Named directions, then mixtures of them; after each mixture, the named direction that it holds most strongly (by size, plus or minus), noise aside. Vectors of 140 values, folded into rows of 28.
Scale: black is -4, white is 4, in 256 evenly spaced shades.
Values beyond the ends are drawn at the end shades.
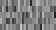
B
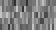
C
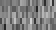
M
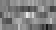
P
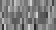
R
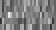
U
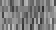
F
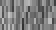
F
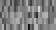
R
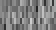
M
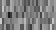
U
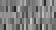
M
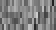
R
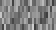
R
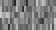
C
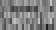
P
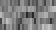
P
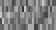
C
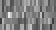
U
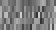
C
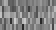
M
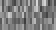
U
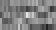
P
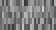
F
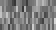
C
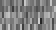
F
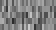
B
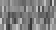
M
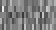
U
